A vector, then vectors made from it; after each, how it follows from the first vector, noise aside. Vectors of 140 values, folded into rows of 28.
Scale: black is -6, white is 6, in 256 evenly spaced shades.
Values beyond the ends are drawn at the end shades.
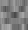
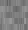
wrapped around, shrunk.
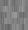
negated, shrunk.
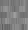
negated, shrunk.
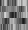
reversed, scaled up.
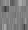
wrapped around, partly zeroed.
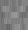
negated, shrunk.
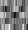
scaled up.
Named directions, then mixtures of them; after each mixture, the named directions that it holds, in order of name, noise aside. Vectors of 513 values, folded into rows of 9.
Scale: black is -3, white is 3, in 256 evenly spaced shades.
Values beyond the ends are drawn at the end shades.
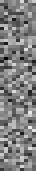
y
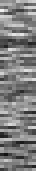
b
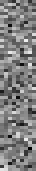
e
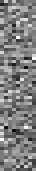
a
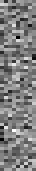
a.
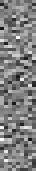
a, e, y.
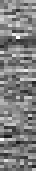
a, b.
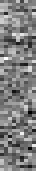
b, e, y.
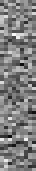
a, b, e.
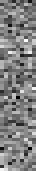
b, e.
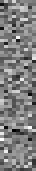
a, y.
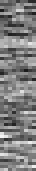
b.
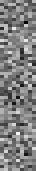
e, y.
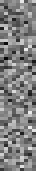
y.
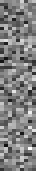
y.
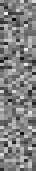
y.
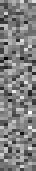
y.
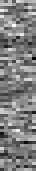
a, b.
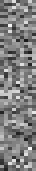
a, e.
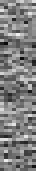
b, e, y.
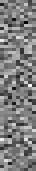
a, e, y.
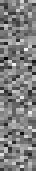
y.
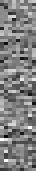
a, b, y.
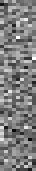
a.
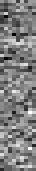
b, e, y.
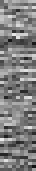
a, b.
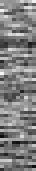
b.
